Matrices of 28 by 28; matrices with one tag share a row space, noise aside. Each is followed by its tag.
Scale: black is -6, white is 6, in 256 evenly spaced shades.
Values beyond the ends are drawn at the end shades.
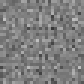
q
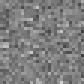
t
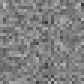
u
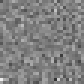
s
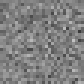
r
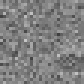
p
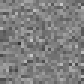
t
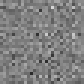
q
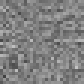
p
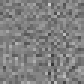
r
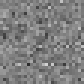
u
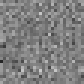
q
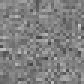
u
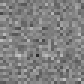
u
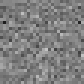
u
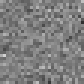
t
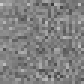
u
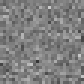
t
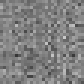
r
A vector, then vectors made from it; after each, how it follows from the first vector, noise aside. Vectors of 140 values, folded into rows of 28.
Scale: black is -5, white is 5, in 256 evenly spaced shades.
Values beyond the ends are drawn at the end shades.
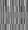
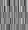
negated.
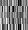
reversed, negated, scaled up.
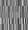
reversed, negated.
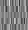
copied.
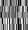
reversed, negated, scaled up.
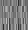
reversed, negated.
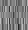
reversed, negated.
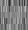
sign-scrambled.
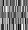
reversed, negated, scaled up.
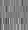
reversed, partly zeroed.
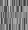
sign-scrambled.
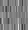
reversed, partly zeroed.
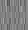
negated, shrunk.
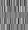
negated.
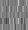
reversed, partly zeroed.
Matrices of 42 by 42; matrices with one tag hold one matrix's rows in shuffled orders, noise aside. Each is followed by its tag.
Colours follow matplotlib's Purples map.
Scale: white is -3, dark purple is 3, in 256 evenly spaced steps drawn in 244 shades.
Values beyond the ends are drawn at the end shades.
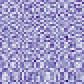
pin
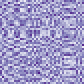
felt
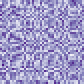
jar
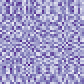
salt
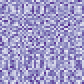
pin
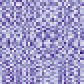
salt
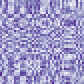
felt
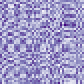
felt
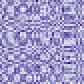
felt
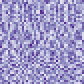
pin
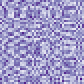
felt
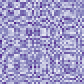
felt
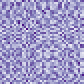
salt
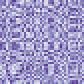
jar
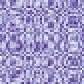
jar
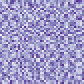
pin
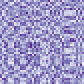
felt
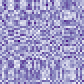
felt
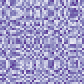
jar
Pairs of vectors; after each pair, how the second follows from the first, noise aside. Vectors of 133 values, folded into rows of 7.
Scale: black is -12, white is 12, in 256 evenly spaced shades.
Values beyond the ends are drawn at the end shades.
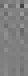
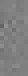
wrapped around, shrunk.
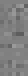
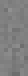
wrapped around, shrunk.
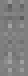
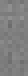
negated, shrunk.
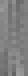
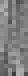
scaled up.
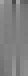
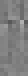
wrapped around, negated.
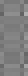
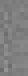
wrapped around, shrunk.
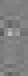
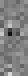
negated, scaled up.
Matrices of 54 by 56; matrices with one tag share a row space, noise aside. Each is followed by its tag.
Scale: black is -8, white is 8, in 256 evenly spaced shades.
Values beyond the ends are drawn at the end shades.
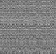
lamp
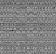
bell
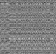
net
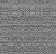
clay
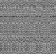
lamp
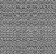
bell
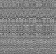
lamp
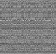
clay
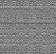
lamp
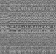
net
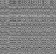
net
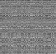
clay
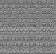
lamp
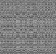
bell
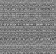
lamp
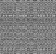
bell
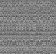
lamp
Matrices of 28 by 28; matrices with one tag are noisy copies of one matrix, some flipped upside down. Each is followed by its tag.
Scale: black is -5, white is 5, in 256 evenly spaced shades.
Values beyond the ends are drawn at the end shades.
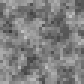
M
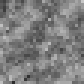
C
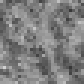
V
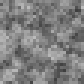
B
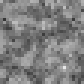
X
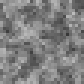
M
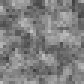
X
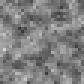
B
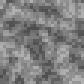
C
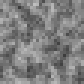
M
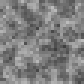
M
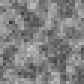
M
